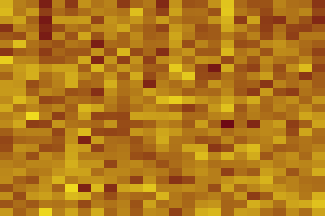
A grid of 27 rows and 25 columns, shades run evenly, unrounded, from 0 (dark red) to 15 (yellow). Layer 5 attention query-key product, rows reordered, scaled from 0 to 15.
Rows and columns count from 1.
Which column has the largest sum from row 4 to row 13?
14
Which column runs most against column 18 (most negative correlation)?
25
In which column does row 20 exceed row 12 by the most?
20
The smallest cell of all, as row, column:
16, 18
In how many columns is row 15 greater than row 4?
16
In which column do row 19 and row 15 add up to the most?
3
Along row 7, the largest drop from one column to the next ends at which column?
11
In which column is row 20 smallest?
12
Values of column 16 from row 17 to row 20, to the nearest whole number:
8 5 11 13
